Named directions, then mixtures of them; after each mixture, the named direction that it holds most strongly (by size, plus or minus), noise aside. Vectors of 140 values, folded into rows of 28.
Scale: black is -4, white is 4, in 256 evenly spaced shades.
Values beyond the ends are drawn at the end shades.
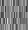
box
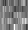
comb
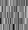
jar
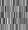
box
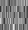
jar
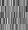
box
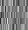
box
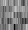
comb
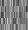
box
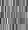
box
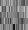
jar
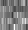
comb
